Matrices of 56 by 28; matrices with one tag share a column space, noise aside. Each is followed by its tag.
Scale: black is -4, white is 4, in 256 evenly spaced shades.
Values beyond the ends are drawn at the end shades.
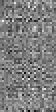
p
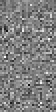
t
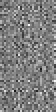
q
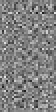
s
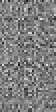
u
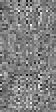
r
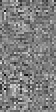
r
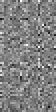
u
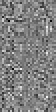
p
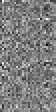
u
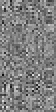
r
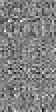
p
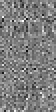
p
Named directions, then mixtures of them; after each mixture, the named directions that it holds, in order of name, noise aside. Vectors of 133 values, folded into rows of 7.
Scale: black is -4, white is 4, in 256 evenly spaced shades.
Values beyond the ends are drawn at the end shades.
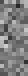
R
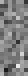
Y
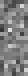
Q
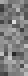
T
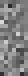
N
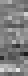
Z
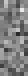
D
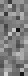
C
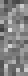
Q.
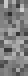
D.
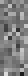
C.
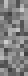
D.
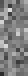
N, R.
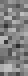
C, R, Z.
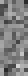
Y.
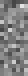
Q.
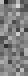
D, R.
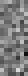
D, Y, Z.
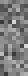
T.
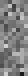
C.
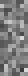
N, Q, Y.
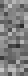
C, Q, Z.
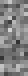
R, Y, Z.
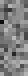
N, R, T.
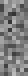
Q, T.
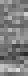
Z.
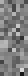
C, N, Y.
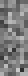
N, Q, Z.
